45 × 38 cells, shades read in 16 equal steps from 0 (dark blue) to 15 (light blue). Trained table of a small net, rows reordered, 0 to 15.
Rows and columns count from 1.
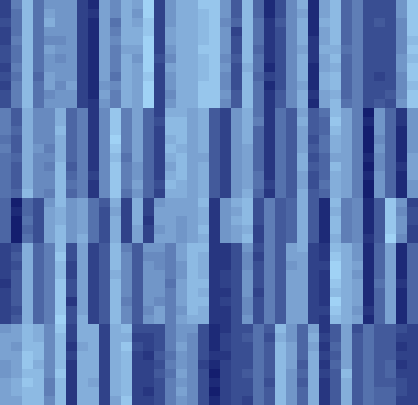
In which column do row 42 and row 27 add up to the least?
20
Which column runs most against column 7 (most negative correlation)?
32
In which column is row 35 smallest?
37
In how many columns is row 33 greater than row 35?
5
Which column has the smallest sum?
34
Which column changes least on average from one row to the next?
18
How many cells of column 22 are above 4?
21
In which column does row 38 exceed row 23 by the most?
2
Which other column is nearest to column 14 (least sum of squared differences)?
38
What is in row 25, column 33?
9
